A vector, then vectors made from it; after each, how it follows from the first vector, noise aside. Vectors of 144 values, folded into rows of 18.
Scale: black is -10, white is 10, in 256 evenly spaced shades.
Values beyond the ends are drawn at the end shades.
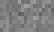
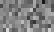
wrapped around, negated, scaled up.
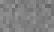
wrapped around, shrunk.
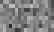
wrapped around, negated, scaled up.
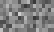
negated, scaled up.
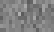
sign-scrambled.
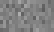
sign-scrambled.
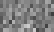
reversed, scaled up.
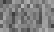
wrapped around, negated, scaled up.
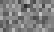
negated, scaled up.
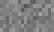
negated.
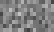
reversed, scaled up.
